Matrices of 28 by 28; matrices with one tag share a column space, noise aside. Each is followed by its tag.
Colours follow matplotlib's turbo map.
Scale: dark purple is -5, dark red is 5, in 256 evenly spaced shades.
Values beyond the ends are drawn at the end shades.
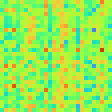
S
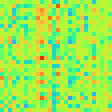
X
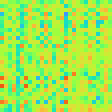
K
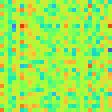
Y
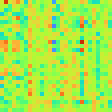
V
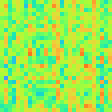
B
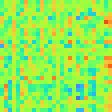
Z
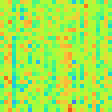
K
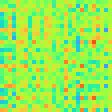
S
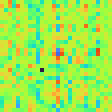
B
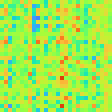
X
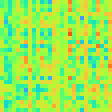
Z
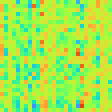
B
